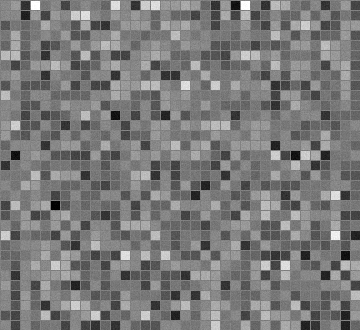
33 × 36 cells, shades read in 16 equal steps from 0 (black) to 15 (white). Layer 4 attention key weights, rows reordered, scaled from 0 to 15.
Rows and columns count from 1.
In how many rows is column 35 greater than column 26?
14
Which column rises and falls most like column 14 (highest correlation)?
24
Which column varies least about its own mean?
26
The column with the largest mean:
15
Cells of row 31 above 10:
3
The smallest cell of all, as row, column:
21, 6
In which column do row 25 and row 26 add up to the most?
13
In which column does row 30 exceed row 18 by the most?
36
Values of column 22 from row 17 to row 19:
4 7 6
